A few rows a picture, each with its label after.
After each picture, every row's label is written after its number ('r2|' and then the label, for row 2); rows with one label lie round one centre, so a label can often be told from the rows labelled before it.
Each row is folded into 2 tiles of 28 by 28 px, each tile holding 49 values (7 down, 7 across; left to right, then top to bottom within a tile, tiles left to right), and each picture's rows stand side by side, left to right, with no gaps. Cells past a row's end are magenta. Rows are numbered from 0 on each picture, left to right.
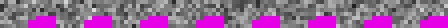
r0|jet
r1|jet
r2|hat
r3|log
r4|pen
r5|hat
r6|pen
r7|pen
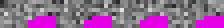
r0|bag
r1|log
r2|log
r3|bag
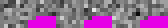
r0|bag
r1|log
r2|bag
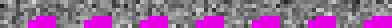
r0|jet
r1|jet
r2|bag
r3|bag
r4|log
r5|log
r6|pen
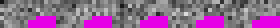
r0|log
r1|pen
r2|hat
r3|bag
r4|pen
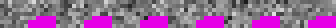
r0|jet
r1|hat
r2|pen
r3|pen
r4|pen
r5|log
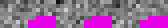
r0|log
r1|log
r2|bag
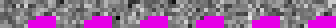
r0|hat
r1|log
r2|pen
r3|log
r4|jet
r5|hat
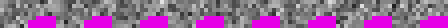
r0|hat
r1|hat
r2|hat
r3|jet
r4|hat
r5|hat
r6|pen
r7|jet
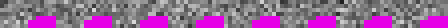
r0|log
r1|jet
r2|hat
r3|log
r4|pen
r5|log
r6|log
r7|bag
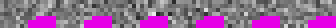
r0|hat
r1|jet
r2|hat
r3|log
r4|log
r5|bag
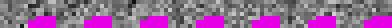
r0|hat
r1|pen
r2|pen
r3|hat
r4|bag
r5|hat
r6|jet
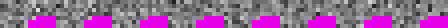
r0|jet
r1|jet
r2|bag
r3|log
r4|hat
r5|log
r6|jet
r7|bag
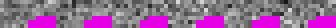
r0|hat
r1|pen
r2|bag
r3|jet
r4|bag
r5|log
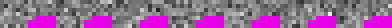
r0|bag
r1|log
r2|bag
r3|bag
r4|bag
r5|pen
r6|pen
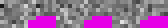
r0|jet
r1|bag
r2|bag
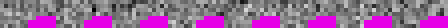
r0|bag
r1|bag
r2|pen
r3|jet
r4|pen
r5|bag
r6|jet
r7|hat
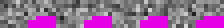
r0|bag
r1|pen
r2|jet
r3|bag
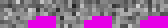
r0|bag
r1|pen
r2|bag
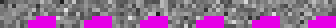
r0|bag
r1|log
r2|hat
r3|bag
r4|log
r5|jet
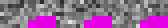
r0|pen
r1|log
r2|jet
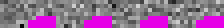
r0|hat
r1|bag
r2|jet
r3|log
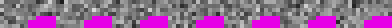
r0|hat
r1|log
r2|log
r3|bag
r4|bag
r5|pen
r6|pen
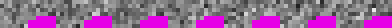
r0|jet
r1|hat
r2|hat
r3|jet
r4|pen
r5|pen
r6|jet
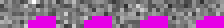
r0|jet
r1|bag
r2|bag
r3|pen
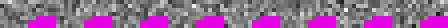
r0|jet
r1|pen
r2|hat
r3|bag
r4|log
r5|pen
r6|log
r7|hat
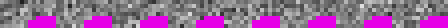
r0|pen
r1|bag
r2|hat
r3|pen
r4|jet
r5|bag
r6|jet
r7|jet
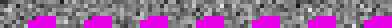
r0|log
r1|log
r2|bag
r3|hat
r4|jet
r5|pen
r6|bag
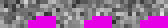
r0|hat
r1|pen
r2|pen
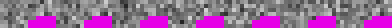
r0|hat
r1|hat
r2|hat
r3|jet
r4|log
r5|pen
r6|hat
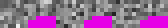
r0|bag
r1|bag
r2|log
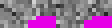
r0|jet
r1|jet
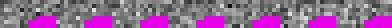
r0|log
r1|jet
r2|jet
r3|pen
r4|bag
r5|pen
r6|log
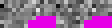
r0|jet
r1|jet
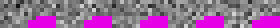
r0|pen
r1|jet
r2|jet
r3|bag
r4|bag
